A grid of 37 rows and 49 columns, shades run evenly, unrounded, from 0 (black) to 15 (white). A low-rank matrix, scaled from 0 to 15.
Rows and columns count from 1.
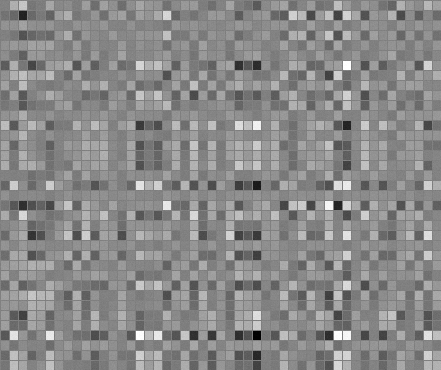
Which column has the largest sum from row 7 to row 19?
3
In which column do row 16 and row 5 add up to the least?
39
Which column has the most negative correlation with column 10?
23
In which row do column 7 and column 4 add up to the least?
24
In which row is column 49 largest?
34
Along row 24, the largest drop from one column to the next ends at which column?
27
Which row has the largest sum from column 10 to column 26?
21
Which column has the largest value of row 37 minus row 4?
38
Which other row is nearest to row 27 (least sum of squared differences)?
31
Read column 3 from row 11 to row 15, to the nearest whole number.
5 10 9 11 9
